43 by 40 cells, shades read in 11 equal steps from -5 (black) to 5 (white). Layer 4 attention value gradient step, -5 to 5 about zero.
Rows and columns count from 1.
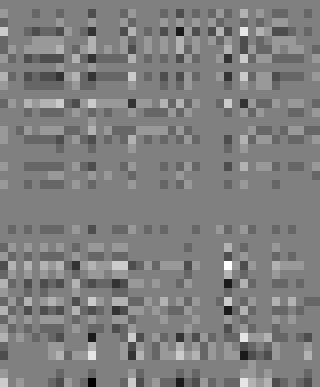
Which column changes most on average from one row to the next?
12
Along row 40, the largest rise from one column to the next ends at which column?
18
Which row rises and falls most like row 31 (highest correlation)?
28
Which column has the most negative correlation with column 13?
10
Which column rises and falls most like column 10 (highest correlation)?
24
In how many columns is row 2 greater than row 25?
5
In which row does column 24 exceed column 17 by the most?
40
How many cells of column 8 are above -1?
25
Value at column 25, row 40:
2
